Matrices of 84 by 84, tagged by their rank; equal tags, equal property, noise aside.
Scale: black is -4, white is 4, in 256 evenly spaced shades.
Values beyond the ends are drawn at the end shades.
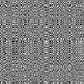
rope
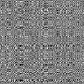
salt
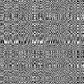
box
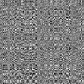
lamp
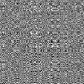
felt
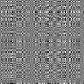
rope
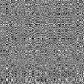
lamp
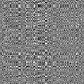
box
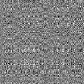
felt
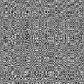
salt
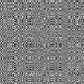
rope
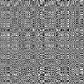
box
